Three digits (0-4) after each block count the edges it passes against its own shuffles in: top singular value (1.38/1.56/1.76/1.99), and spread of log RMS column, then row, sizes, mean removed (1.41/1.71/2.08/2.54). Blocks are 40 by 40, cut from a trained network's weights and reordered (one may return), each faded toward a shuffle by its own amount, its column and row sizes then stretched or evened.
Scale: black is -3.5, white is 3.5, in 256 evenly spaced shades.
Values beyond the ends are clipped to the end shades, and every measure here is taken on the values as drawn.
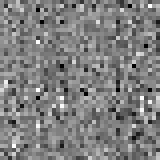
1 2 1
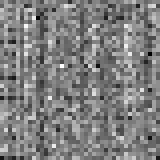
2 0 1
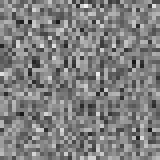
2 0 1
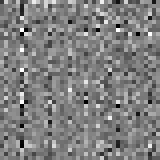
3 4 1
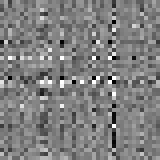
4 4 2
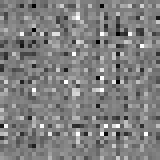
1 3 4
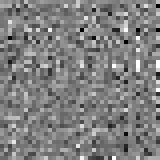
2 3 1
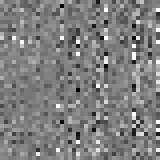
0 4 1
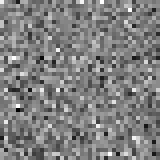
1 0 1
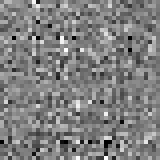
1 3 2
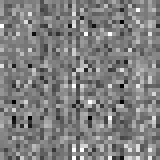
2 2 3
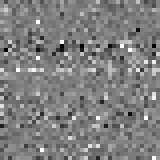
0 1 3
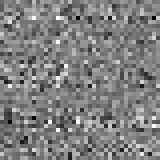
2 1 3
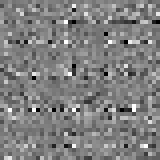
0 1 4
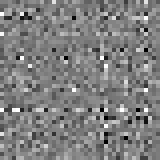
1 2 3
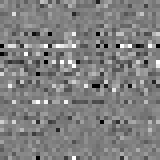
1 0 4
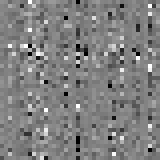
0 4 1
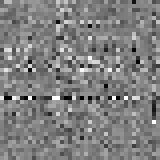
3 2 3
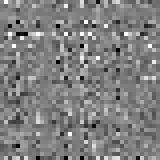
1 3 3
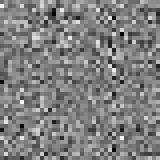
2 2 0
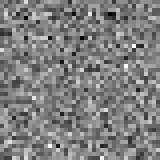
1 0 1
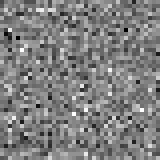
1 1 0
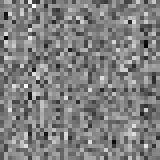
1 2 0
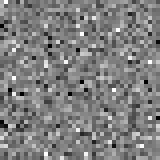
0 1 0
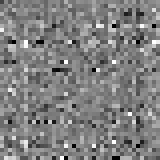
2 1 3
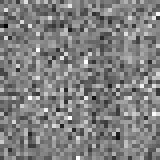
0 0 0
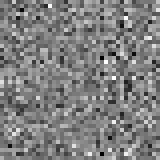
1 1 0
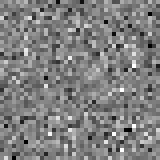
0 1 0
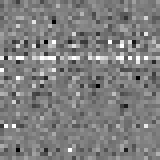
2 1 3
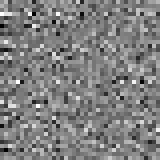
2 0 2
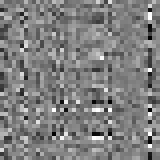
4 4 1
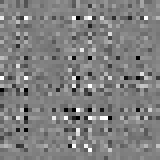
3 3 4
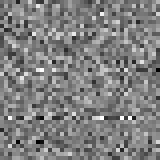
2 0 2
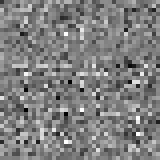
0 2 3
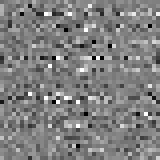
1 0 4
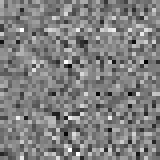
2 2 2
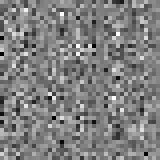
3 4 0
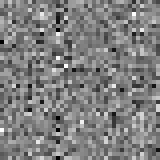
3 3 0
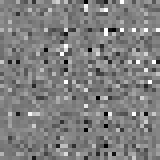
0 2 3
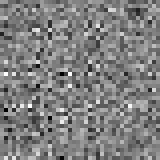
4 2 2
